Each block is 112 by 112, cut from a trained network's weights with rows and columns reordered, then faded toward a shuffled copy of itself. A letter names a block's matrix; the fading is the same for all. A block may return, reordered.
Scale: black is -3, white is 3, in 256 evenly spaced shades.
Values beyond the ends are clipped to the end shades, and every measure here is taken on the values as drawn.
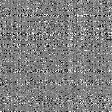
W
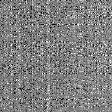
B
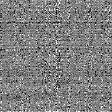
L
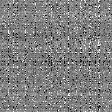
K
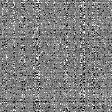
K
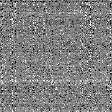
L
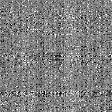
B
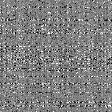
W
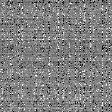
K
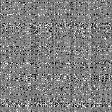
W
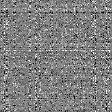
L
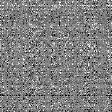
L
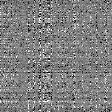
K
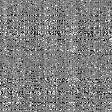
W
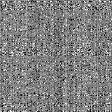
B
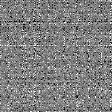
L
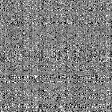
B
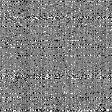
W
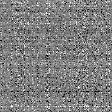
L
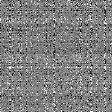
K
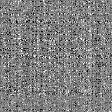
B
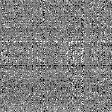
L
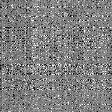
W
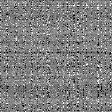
K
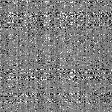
W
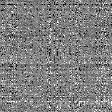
L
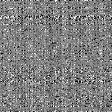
B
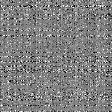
W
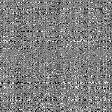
W
